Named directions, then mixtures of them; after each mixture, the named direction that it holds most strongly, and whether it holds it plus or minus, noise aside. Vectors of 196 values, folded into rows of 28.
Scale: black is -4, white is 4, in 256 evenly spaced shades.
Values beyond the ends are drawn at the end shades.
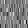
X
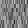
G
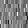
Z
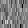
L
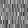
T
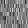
X, minus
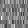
T, plus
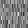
T, plus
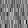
X, plus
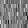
Z, plus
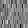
L, plus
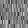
T, minus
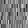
Z, minus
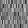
G, minus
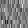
L, minus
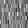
Z, plus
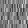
X, plus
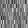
G, minus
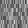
G, minus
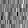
L, minus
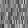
L, minus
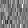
L, minus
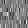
X, minus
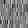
T, plus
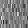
T, plus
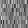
G, plus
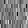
Z, minus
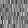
T, minus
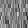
Z, plus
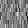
Z, plus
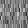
X, minus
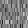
Z, minus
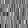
X, plus
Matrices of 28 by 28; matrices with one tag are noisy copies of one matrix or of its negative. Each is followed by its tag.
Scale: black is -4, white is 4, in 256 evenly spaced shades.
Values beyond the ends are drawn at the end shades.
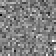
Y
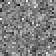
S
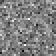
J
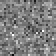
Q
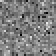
S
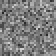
Y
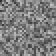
S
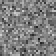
J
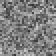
J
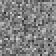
Q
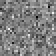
Y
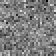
Y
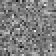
Y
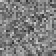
S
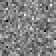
S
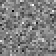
J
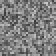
Q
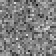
S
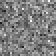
Y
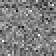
Y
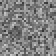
Q
